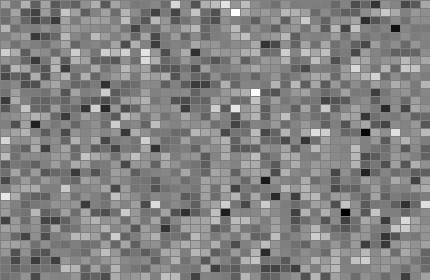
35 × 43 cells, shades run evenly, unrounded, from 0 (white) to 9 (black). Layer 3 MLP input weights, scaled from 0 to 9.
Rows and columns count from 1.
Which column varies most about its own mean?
37
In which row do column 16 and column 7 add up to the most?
9
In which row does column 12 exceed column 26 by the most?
12
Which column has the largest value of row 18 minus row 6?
31
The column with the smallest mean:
26
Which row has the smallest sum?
7
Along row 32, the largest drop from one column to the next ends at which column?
28
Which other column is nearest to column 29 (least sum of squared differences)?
2
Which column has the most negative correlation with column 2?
17
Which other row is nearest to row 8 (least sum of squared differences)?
29
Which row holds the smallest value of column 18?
1
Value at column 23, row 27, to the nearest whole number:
8
